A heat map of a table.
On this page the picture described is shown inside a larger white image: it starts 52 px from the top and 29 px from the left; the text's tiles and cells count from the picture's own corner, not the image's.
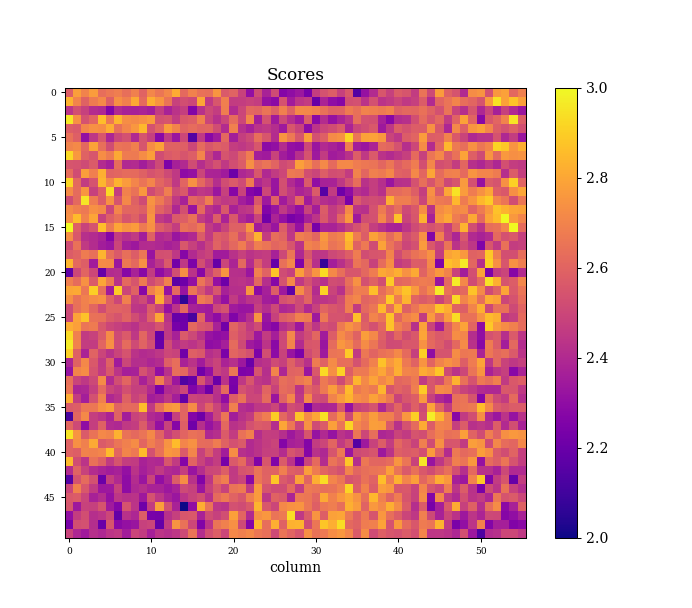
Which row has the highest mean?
22
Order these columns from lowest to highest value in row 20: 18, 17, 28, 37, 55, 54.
54, 55, 17, 18, 37, 28
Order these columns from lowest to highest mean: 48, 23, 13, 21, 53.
13, 21, 23, 53, 48
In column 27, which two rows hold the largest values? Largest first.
47, 48
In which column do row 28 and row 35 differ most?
50
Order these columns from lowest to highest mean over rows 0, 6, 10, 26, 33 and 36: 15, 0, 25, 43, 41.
25, 15, 41, 0, 43
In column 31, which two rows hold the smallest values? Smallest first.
19, 11
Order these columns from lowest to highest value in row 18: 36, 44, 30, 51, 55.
30, 36, 55, 44, 51
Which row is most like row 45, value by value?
16
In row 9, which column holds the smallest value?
20
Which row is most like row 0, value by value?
39
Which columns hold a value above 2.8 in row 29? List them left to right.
0, 34, 43
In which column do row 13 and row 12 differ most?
34
